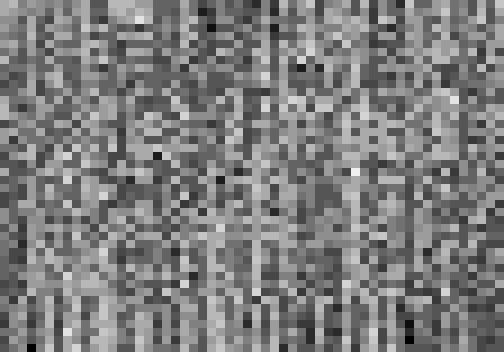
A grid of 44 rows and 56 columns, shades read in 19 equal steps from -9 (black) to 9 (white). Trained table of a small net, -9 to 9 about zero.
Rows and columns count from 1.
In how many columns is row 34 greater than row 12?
26
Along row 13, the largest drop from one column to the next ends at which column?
52
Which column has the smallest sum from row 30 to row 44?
46
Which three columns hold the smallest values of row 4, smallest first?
24, 31, 44
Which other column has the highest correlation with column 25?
9
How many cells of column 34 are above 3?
4
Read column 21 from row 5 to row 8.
2 4 0 3
